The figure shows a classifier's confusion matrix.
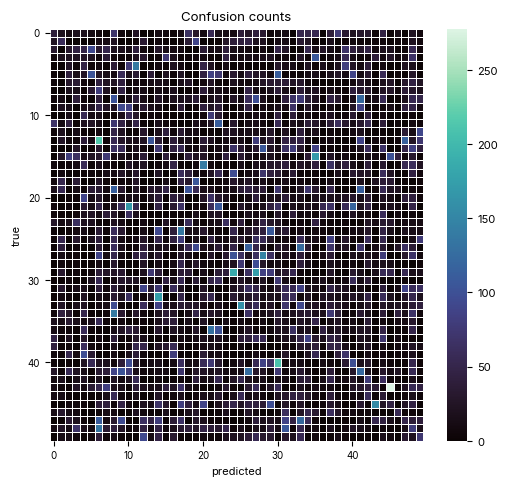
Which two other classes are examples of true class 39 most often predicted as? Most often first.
4, 16
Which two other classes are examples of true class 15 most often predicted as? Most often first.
35, 45
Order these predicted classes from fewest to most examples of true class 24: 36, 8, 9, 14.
36, 9, 8, 14
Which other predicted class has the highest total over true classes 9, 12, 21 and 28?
10
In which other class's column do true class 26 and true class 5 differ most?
33
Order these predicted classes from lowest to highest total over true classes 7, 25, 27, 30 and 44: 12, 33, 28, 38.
38, 12, 33, 28
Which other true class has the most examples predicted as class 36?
21
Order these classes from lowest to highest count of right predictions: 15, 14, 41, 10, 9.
15, 10, 14, 9, 41
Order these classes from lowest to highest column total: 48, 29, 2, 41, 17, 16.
2, 16, 29, 41, 17, 48
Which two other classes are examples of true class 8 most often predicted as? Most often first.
41, 27
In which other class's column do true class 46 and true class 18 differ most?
19
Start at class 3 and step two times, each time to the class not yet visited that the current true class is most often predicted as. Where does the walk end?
6
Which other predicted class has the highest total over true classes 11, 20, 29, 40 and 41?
30
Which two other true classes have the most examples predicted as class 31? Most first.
48, 47
